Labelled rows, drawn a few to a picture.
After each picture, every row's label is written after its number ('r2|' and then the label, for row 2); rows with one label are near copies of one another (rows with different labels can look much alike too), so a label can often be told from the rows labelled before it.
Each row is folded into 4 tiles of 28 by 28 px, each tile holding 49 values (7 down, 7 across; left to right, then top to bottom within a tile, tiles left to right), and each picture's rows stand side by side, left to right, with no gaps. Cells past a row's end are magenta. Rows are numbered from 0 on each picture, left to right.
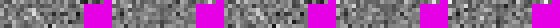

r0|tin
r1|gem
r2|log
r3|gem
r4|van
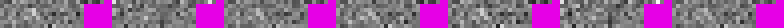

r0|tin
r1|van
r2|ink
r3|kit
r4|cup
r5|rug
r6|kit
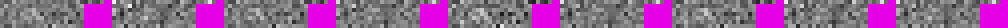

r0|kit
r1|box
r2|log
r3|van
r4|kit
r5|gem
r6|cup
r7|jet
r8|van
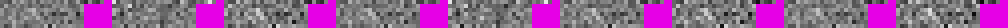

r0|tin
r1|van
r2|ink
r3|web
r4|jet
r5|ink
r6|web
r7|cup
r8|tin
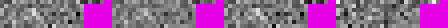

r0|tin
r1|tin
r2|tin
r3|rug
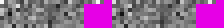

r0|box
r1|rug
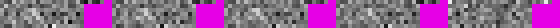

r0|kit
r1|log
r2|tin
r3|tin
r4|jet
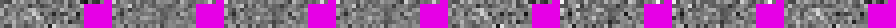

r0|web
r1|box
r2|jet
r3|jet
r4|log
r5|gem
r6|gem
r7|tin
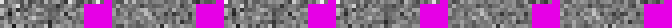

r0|rug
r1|web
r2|gem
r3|van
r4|log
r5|ink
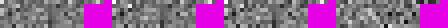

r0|van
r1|box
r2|van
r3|kit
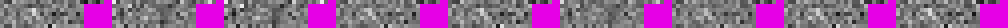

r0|cup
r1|jet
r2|box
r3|tin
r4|web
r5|gem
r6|log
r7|tin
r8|tin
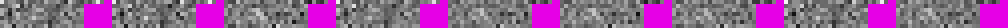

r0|rug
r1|jet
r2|web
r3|box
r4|tin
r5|tin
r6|ink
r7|jet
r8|kit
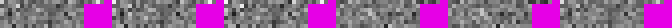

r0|gem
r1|gem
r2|jet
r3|web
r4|ink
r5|gem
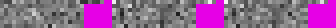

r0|web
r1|gem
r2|gem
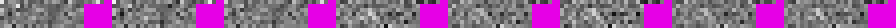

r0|box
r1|van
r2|rug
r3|ink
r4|kit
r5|tin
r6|web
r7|cup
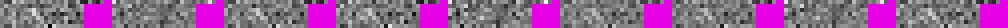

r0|cup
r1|jet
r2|log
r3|kit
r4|rug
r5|ink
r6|log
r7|box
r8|ink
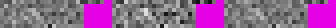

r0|web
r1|cup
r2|log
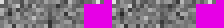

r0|van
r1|jet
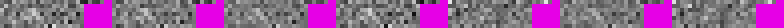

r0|kit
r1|log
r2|kit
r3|tin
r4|van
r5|web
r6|box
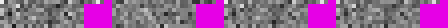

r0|jet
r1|cup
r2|jet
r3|gem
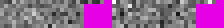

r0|ink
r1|gem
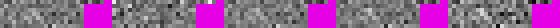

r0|kit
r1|van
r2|kit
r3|log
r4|cup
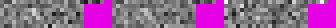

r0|cup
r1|cup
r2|jet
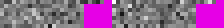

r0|ink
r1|jet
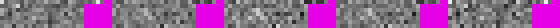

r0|van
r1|log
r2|tin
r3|tin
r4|jet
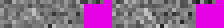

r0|tin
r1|ink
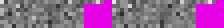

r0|jet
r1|box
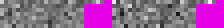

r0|rug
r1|gem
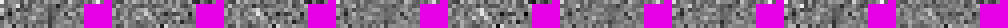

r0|box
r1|tin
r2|web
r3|gem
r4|tin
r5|jet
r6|van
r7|box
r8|web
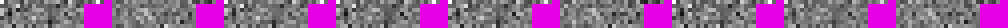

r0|van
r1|log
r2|van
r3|gem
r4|rug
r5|web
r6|gem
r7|gem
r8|kit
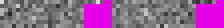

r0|van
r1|log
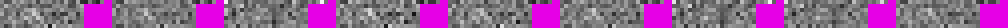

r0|ink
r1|log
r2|van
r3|cup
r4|kit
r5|tin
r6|box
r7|jet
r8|cup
